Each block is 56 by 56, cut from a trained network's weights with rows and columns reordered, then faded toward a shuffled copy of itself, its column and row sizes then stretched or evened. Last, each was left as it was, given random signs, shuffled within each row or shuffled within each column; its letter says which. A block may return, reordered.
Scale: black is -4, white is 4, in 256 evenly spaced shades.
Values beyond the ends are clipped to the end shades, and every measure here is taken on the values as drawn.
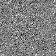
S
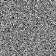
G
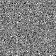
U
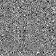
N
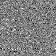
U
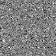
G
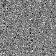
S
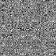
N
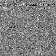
U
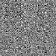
N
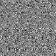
N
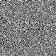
U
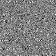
U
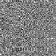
N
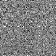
N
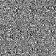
N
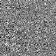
G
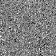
S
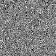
S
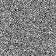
S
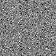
S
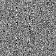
S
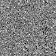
S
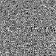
N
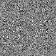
G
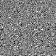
N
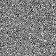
S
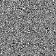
G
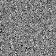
S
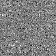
U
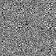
N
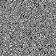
G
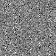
S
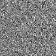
S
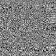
N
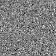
U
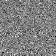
U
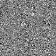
G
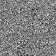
U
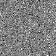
S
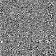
N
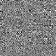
N
